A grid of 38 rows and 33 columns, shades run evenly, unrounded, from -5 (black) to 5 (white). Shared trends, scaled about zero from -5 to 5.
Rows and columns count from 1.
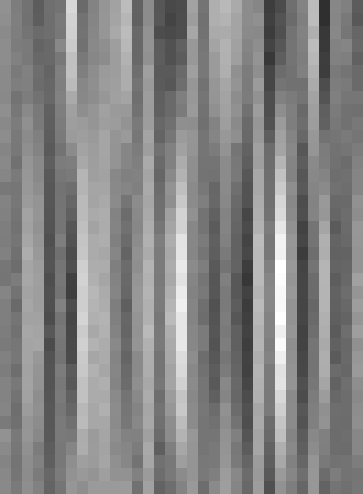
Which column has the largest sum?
26
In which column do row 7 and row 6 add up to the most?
7
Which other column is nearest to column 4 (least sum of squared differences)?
33
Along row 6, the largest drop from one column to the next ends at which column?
30
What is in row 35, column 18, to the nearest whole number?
1
